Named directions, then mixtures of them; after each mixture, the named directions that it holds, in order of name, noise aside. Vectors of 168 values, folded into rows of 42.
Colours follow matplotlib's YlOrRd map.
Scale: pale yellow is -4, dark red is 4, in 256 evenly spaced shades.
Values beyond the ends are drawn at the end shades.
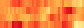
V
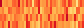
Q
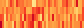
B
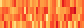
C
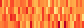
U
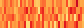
Q, U.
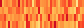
Q.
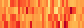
C, U, V.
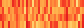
C, Q.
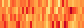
C, U, V.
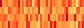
Q.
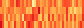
B, Q.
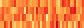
C.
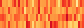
C, Q.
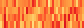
B, C, U.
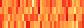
B, Q.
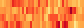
C, U, V.
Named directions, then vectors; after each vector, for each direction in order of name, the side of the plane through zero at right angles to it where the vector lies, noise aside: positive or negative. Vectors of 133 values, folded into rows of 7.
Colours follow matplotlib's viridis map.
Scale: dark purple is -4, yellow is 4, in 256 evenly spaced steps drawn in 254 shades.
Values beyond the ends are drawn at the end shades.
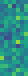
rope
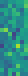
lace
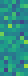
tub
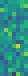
positive, negative, positive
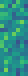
negative, negative, negative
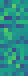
positive, negative, negative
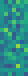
positive, negative, negative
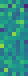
negative, negative, negative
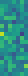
negative, negative, positive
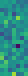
negative, positive, negative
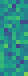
negative, positive, positive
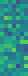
negative, positive, positive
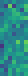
positive, positive, positive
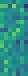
negative, negative, negative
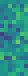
positive, positive, negative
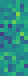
positive, positive, negative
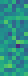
negative, positive, positive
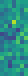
positive, positive, negative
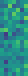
positive, positive, positive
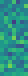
negative, positive, positive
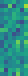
positive, positive, positive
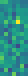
negative, positive, negative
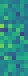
negative, negative, positive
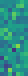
positive, negative, positive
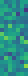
negative, negative, positive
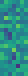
negative, positive, positive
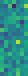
positive, positive, positive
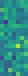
positive, negative, positive
